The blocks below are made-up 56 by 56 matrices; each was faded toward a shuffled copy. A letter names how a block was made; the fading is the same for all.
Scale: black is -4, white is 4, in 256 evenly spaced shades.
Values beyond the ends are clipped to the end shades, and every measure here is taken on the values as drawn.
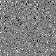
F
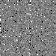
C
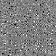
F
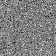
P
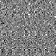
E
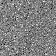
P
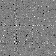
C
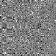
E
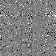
C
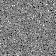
P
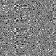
E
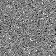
P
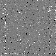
C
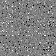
C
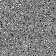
P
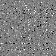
C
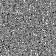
P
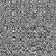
E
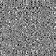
E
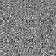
E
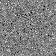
P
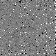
C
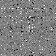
C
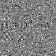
F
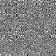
E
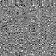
E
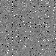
C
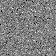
P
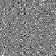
F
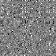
E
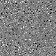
F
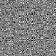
E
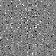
F
